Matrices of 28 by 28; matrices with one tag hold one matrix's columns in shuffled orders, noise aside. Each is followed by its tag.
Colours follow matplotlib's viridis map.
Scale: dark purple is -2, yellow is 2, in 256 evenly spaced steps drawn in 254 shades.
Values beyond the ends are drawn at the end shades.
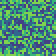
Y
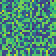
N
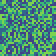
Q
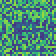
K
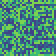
Y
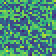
Y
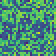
K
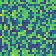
Y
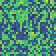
K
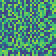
N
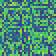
Q
